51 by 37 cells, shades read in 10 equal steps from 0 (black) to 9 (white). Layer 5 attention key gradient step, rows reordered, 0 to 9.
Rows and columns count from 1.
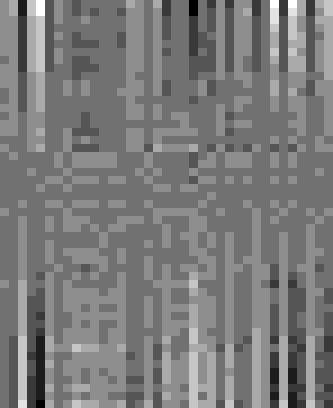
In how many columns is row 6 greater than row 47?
15
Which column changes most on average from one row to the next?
10
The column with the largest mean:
22
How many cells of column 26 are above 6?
1
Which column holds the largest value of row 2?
5
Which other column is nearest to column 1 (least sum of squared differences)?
25
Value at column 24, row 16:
4
